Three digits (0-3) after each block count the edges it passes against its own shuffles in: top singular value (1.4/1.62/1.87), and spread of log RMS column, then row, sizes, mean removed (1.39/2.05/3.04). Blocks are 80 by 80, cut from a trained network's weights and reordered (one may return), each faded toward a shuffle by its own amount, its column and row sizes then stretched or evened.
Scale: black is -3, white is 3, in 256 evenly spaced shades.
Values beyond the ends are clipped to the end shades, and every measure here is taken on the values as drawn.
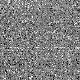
0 1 1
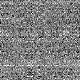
2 1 1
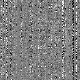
2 3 1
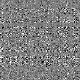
2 2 3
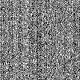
2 0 0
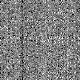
1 1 1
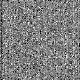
1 1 1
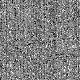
1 0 0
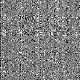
1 2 2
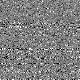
0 0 3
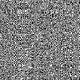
3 2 0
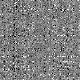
0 2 2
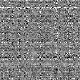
3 2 2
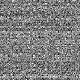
3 1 0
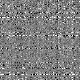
1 1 3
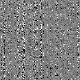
0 3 1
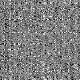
1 0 2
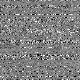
1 0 3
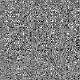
1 2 2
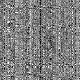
3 2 1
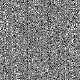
0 2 0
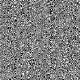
1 2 0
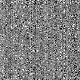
1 1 1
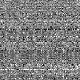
3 1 2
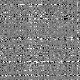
1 2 3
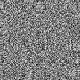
3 0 0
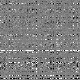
2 2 3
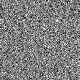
1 0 0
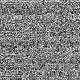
2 0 0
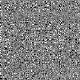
2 2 2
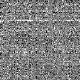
2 2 1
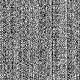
3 1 0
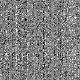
2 2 1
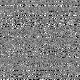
0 0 3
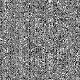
1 2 0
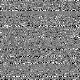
1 1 3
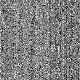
1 1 0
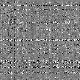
1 2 3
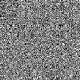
2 0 1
